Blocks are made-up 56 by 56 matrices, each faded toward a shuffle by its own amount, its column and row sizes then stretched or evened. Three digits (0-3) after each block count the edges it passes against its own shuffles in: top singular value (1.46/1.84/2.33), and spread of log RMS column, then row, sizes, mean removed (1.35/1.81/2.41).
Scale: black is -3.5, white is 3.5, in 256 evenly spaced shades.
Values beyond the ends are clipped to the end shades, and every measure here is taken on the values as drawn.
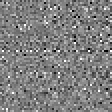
2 1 2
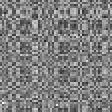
3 2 2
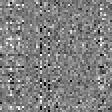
2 3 1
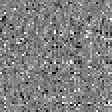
2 1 2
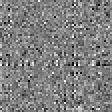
2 2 2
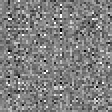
1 3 1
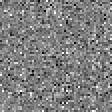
1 1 0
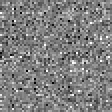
0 1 2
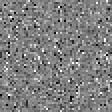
0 2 0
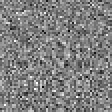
2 0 0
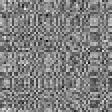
3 1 0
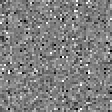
0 2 1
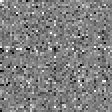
0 2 2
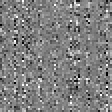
1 3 0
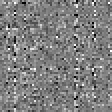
1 3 2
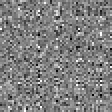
2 3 0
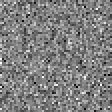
0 1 0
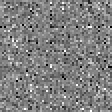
1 2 1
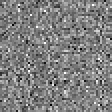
2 1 0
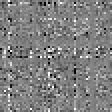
1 3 3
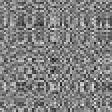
3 2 3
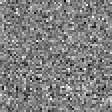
1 1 1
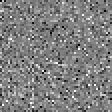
1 1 0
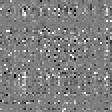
2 2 3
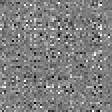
1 3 3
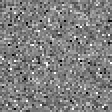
0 0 1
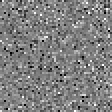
1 0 0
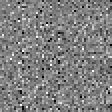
2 2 0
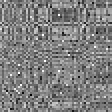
3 0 1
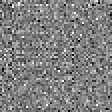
2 1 0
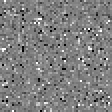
0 1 1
